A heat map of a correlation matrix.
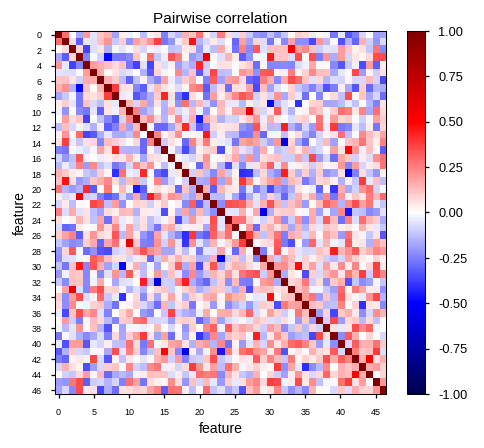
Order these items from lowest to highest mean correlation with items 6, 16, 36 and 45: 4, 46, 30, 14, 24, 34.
14, 4, 46, 24, 30, 34
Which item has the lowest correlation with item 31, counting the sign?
35
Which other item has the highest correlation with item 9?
18
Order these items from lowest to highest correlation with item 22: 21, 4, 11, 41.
21, 4, 11, 41
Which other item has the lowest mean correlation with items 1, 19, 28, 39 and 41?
20
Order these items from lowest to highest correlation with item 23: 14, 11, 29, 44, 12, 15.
29, 15, 44, 11, 14, 12
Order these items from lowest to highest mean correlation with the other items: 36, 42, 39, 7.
7, 39, 36, 42
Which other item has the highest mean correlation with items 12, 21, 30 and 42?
3
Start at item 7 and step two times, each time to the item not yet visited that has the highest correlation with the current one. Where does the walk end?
15
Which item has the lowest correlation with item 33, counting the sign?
27
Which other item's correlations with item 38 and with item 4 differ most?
43
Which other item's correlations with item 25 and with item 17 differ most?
24
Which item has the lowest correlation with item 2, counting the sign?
4
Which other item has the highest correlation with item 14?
1
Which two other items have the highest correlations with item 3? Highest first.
21, 30
